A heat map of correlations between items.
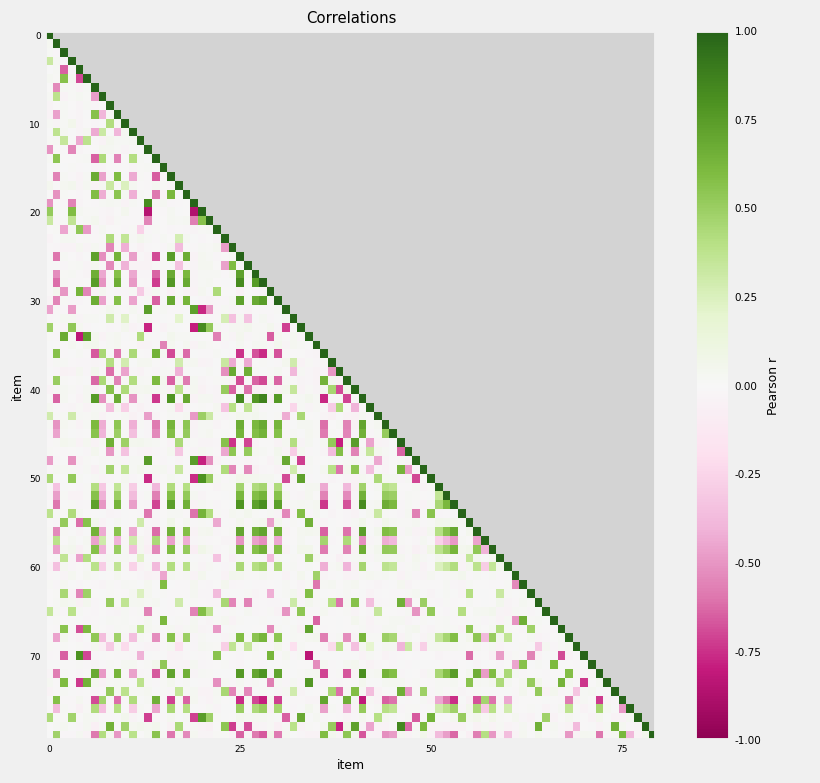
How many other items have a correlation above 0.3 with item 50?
9
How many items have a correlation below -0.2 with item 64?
6
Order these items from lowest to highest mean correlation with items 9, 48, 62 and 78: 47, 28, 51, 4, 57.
47, 57, 4, 51, 28
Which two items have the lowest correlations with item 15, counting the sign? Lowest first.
35, 61
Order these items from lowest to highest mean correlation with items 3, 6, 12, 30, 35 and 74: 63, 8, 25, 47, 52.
47, 63, 8, 52, 25
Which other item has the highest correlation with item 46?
78
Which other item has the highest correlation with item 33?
20
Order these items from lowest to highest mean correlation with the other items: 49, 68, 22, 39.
39, 22, 49, 68
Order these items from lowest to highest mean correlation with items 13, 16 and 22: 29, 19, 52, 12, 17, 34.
34, 12, 17, 29, 52, 19
